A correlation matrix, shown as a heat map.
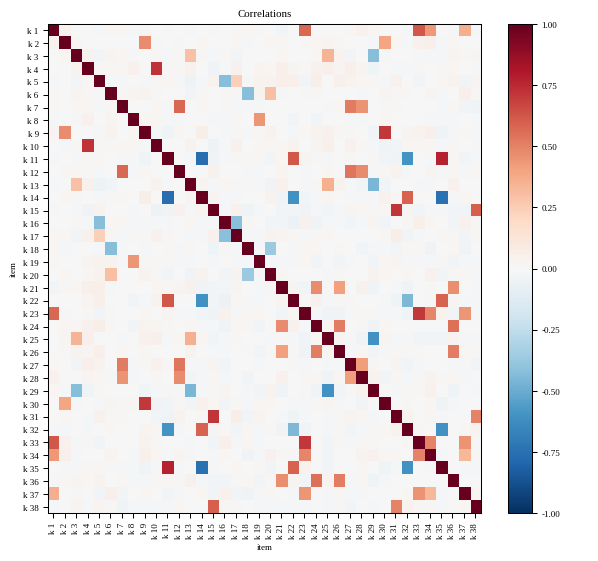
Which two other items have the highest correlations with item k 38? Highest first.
k 15, k 31
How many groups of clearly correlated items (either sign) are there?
11
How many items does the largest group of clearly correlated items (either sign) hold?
5
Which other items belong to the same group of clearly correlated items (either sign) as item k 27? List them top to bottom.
k 7, k 12, k 28
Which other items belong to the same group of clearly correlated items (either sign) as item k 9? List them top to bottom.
k 2, k 30
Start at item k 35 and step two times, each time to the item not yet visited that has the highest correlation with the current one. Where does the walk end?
k 22
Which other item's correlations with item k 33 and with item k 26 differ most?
k 23
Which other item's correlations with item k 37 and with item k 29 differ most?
k 25
